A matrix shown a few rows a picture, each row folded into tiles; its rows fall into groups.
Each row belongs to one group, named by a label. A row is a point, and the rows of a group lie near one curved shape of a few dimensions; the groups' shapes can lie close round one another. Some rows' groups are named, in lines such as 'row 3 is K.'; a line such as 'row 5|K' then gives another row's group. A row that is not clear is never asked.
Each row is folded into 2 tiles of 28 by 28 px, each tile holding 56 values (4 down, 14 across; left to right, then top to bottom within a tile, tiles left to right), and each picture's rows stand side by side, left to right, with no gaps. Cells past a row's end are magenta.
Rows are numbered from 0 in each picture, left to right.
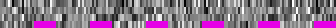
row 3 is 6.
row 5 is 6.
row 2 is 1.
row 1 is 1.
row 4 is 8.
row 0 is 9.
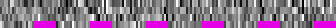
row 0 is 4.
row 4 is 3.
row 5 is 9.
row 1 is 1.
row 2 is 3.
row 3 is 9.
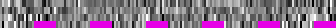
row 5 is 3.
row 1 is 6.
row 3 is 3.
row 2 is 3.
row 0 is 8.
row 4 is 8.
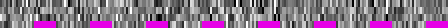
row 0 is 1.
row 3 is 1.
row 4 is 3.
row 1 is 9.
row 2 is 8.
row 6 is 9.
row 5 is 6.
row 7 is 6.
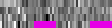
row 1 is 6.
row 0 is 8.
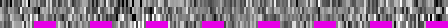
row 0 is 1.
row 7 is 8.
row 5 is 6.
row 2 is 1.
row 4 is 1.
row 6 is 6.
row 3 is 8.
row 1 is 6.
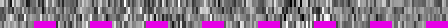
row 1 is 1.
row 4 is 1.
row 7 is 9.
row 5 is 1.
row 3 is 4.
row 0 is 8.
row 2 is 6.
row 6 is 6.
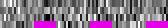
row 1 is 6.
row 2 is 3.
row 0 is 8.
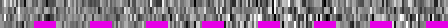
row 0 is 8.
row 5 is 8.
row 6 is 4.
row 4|3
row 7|8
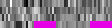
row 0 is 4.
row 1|8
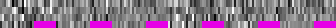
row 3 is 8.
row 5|8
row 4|3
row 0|9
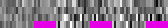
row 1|8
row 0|6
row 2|8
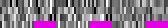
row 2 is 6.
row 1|3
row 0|3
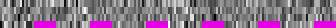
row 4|6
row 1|6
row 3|8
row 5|9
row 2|9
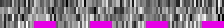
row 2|6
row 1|1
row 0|3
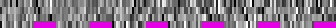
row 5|6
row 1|6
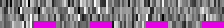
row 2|3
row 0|1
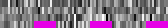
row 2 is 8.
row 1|3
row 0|6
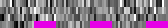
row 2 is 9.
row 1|6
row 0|4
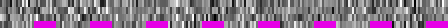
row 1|9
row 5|3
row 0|1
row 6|6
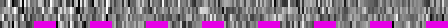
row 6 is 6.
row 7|3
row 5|6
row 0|9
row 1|9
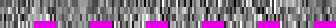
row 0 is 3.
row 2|3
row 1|6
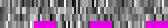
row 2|1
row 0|9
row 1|6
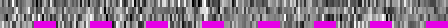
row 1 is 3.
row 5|8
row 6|3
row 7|8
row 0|6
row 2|9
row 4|8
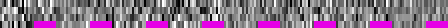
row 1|9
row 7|8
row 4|6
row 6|9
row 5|1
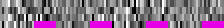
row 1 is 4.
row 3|6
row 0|8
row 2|9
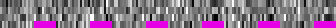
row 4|8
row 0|1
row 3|8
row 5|8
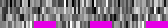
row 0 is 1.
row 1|6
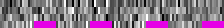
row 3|3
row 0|1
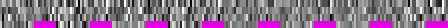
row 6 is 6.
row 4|9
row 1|9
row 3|9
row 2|6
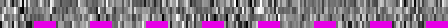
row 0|9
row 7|9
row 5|8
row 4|4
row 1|1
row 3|8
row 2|9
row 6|6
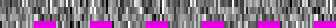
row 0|1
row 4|6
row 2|1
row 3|1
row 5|1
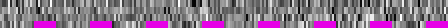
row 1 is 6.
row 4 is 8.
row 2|3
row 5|3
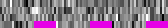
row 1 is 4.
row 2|3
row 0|4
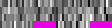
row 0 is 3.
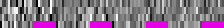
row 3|6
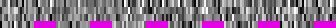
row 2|6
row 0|9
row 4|4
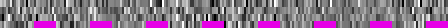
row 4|9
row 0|4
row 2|9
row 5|6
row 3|8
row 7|1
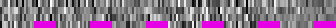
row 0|9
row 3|4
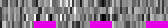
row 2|4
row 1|8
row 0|3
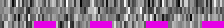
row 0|9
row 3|8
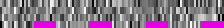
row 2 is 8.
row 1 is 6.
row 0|9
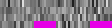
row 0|6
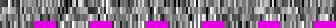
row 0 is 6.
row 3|1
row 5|3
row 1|1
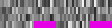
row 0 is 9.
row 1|6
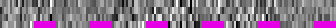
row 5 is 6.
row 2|1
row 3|9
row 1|6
